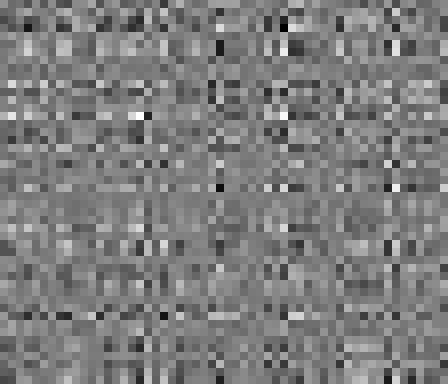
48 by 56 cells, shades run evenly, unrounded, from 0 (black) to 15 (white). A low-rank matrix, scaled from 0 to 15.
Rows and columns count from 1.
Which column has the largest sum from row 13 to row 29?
36
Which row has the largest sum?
15
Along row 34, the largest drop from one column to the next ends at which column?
50
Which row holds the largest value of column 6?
11
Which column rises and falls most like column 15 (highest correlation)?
27
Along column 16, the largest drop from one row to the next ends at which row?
40
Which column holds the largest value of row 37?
23
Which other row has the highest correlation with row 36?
37
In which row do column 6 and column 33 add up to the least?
24
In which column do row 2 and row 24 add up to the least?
28
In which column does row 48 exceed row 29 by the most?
19
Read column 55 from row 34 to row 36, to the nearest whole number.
9 8 8
